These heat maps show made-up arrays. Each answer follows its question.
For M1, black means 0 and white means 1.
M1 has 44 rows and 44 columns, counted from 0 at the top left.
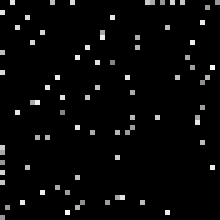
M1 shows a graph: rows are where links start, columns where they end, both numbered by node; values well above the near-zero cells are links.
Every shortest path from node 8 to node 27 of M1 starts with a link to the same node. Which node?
node 6
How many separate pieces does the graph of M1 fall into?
4
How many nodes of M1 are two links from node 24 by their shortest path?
1
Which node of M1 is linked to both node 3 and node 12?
node 22
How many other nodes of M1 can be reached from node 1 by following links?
12
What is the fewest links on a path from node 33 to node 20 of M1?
6
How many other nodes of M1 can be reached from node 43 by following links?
9
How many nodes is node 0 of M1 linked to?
9
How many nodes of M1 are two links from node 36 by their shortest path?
8
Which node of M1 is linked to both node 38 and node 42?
node 13
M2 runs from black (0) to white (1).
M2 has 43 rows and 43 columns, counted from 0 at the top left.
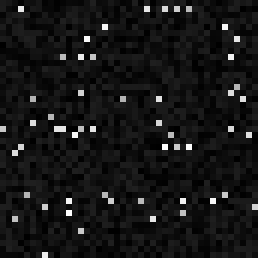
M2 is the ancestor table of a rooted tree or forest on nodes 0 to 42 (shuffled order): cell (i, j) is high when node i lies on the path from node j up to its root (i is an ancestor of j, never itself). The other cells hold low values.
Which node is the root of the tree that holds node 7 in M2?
34
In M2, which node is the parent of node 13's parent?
15
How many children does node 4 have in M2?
2
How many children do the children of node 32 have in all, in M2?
2
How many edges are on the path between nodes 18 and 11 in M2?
3
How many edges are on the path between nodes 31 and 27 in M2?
2
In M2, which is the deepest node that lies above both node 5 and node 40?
16
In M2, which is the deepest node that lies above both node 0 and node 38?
21
